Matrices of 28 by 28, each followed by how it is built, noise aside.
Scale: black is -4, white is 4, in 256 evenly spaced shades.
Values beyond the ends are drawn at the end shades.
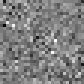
block diagonal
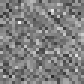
Toeplitz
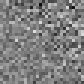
upper triangular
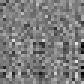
low rank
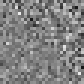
upper triangular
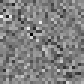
block diagonal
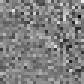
upper triangular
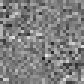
block diagonal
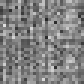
blocks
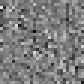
block diagonal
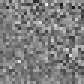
upper triangular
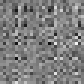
low rank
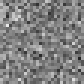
blocks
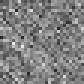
Toeplitz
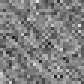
Toeplitz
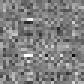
low rank
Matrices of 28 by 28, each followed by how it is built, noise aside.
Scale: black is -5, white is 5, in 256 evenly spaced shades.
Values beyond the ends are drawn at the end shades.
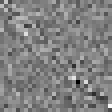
banded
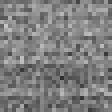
blocks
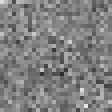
block diagonal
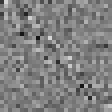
banded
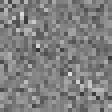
banded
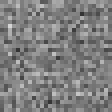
blocks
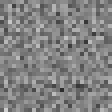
repeating columns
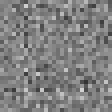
low rank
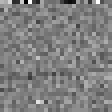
uneven rows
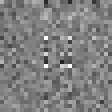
low rank
